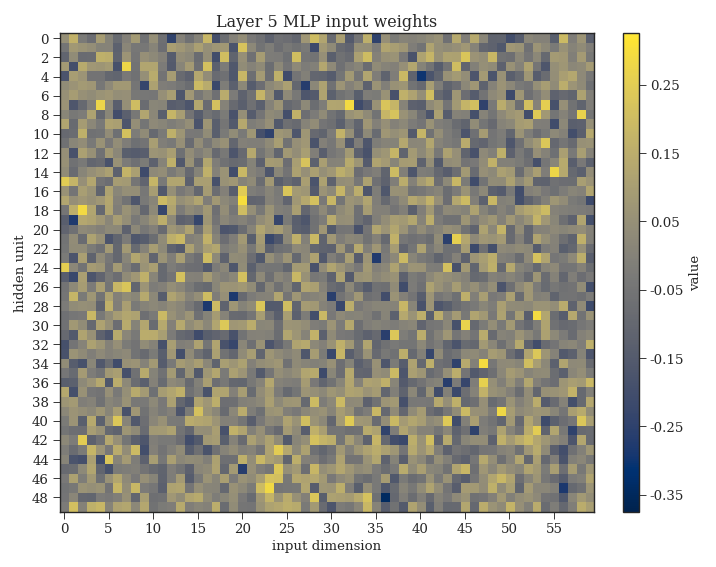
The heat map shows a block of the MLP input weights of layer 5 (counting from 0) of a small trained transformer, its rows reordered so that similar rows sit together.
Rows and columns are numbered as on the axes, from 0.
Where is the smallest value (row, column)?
48, 36
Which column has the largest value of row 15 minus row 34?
44
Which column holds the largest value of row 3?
7
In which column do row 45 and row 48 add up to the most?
28
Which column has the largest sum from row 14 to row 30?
20
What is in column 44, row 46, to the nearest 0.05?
-0.1
